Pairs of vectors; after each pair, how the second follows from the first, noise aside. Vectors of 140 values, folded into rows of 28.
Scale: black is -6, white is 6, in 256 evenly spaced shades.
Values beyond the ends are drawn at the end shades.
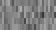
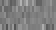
reversed, negated, partly zeroed.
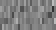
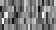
reversed, negated, scaled up.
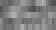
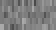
reversed, negated, partly zeroed.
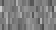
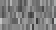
wrapped around.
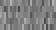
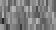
shuffled.
